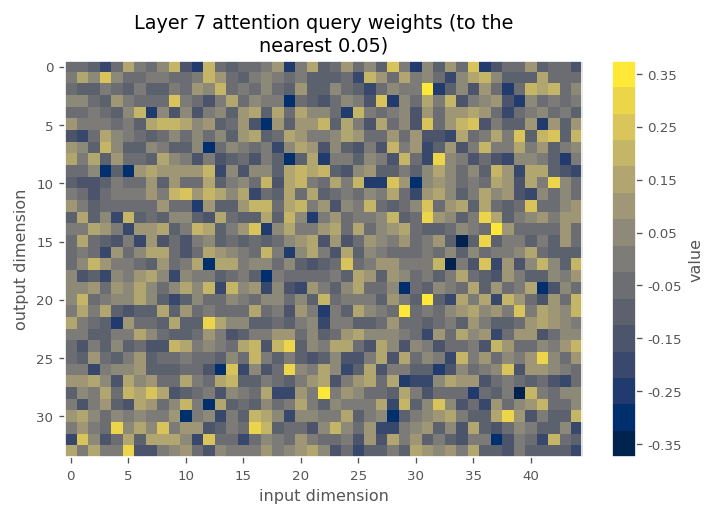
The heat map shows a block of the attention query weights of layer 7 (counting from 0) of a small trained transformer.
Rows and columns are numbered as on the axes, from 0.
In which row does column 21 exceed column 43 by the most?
8
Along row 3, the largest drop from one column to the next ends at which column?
28
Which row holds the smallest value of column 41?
19
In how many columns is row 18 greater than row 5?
14
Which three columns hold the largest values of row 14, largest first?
37, 16, 11
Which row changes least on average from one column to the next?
23
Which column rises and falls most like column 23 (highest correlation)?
43
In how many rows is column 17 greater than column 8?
15
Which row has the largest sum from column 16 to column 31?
12
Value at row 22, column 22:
-0.2
